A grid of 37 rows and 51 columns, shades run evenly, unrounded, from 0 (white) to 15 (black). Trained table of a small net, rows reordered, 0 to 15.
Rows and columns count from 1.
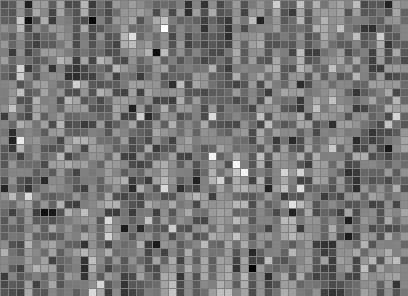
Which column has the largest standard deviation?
38
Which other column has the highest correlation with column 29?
12
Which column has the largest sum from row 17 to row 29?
17
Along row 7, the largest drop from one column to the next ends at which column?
21
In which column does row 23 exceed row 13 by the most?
25
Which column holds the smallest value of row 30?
14
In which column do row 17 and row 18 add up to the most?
2
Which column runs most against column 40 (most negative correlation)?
26
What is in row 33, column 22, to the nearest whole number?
5
